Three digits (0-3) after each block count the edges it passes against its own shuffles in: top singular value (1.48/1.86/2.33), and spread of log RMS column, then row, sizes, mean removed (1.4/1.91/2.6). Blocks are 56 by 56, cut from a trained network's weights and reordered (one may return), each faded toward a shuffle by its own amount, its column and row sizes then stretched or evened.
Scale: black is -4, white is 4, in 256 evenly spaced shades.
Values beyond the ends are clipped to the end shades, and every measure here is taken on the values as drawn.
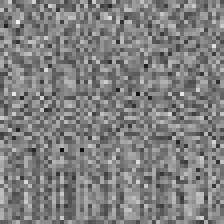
3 0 1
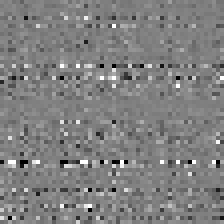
1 2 3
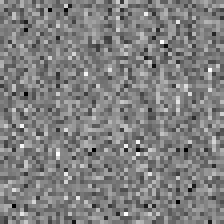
1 2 0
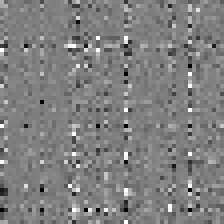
1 3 2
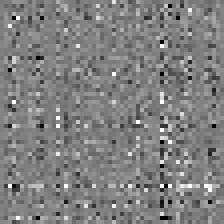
1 3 2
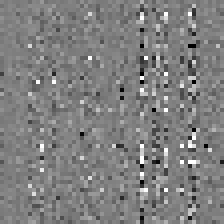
1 3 1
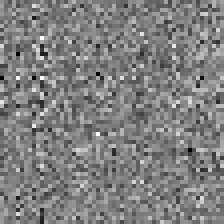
1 2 1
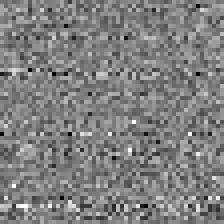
1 0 3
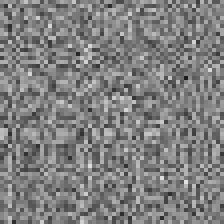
3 0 0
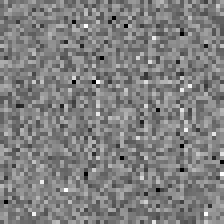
0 1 0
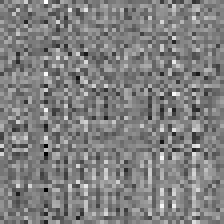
3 3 0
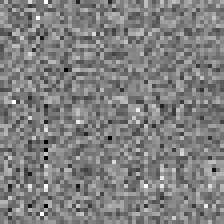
2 1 1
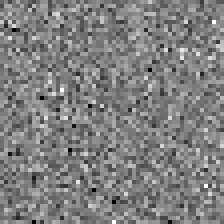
0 0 0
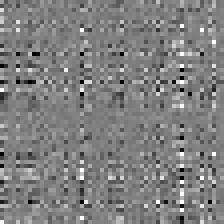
3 3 3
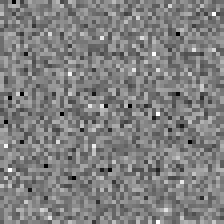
0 0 1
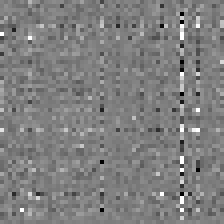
2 2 1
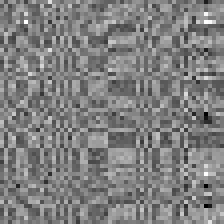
3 1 1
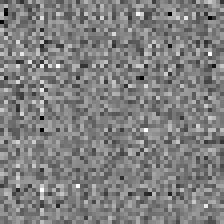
1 2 2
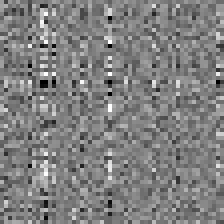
3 3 1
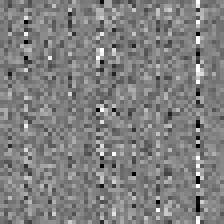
2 3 0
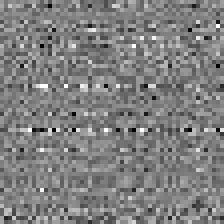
2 0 3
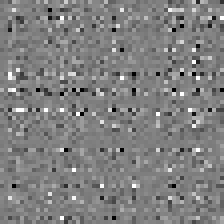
0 2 3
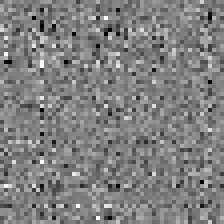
1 2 2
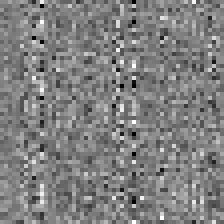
2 3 0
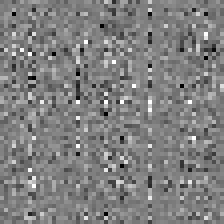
0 3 2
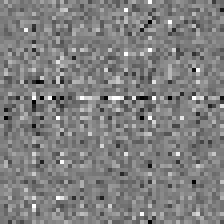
1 2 2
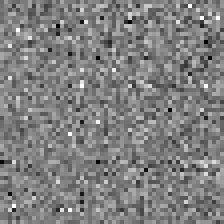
0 1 1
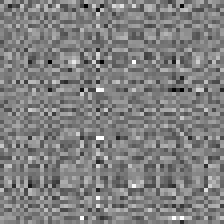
3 1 3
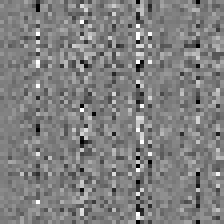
2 3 0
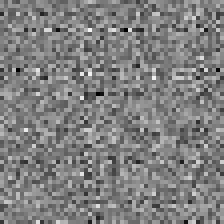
1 2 2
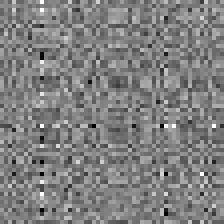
3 1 2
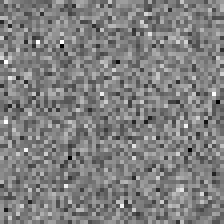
0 0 0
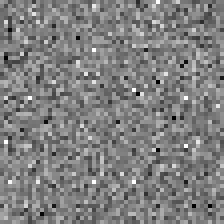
0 1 0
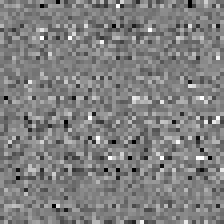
0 0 3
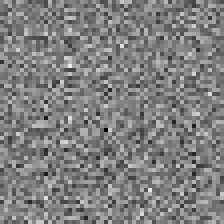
2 1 0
